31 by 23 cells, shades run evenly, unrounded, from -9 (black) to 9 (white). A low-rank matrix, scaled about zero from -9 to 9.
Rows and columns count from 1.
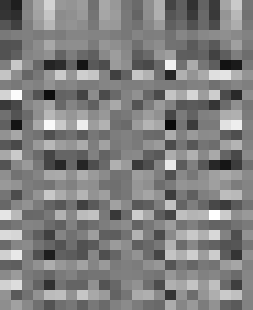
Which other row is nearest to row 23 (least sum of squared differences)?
25
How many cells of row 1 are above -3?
18
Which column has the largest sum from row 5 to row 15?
5
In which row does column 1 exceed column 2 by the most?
13
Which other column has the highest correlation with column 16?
12
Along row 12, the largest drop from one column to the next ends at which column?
16
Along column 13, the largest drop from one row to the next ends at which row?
23
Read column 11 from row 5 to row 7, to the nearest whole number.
1 2 2
